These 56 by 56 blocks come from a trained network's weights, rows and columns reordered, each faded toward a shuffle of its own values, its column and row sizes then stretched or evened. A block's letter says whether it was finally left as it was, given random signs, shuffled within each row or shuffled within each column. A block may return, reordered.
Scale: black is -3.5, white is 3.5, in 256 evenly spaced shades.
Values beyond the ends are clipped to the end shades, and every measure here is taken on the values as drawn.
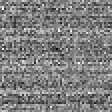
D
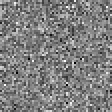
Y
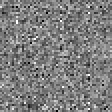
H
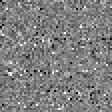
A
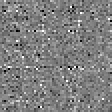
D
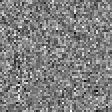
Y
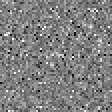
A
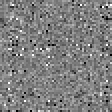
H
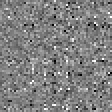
H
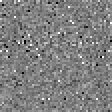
A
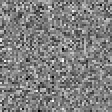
H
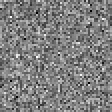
Y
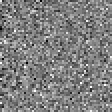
Y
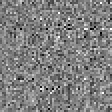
D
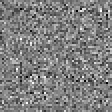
H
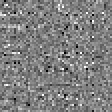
D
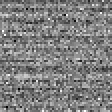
A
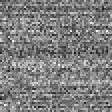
D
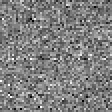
A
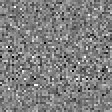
A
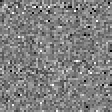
A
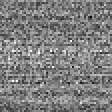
A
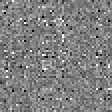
D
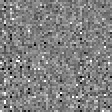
H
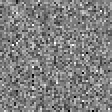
Y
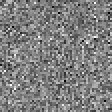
Y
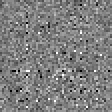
H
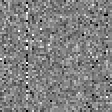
Y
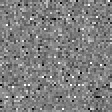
A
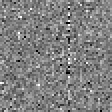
Y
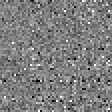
H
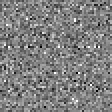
A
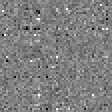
D
